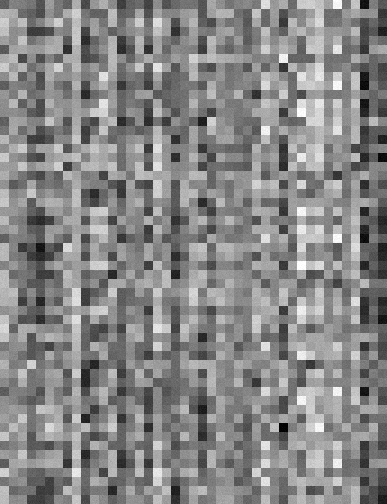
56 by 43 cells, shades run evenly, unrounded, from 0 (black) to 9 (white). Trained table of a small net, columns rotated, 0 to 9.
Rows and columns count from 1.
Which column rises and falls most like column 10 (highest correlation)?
29
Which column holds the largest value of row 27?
38
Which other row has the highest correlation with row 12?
9
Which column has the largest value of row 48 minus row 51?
10
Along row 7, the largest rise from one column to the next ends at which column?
32
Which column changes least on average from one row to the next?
39
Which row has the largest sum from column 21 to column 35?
34
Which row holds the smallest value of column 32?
48
